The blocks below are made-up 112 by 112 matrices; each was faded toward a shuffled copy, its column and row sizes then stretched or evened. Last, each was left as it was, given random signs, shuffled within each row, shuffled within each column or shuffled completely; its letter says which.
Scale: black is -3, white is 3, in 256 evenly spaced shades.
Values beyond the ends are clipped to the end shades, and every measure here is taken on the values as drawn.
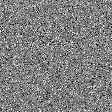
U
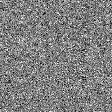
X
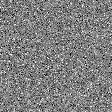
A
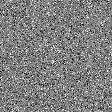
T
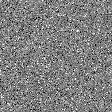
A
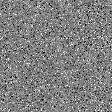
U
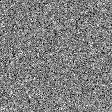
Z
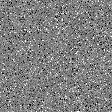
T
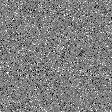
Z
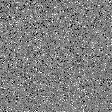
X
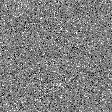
T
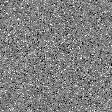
T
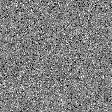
T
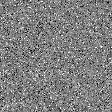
U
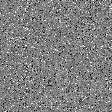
U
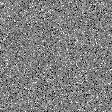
T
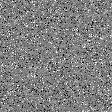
Z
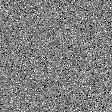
T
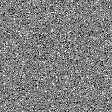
X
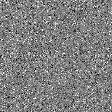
X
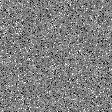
T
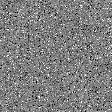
U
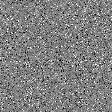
U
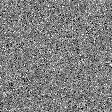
A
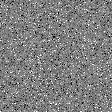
A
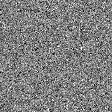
U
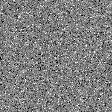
Z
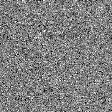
X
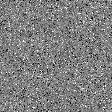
T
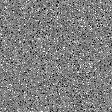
T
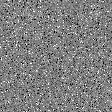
A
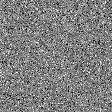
Z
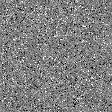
U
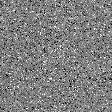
U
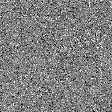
U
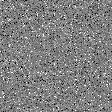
U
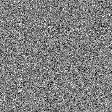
U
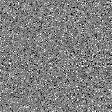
X
